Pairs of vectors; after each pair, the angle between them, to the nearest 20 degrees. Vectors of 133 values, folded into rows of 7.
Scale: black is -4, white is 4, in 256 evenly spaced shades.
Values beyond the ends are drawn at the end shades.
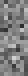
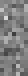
60 degrees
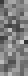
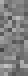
120 degrees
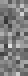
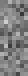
160 degrees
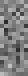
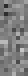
80 degrees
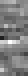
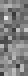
100 degrees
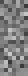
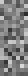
160 degrees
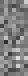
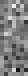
100 degrees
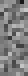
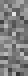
120 degrees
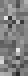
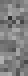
40 degrees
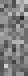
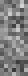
60 degrees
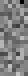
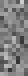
100 degrees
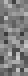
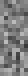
160 degrees
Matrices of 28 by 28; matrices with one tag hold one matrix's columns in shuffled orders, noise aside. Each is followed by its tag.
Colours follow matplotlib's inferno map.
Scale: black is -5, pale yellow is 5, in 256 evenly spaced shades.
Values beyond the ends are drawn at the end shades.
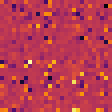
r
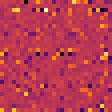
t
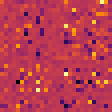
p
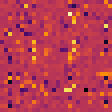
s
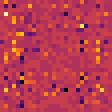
s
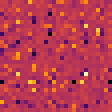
p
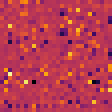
p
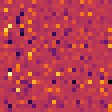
p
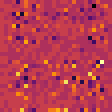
r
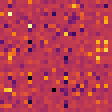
s
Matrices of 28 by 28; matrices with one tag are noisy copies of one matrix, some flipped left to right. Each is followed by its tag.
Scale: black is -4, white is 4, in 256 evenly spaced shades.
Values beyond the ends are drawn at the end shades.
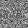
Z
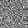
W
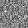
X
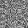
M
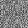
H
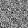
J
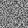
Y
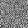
H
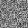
J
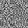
Y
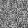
J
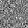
Y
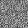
H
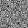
J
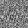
X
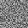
W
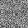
H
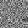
W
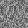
X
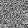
Z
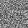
Z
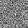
Z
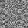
M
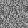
X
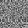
W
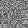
Z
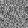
X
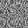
Y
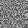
Z
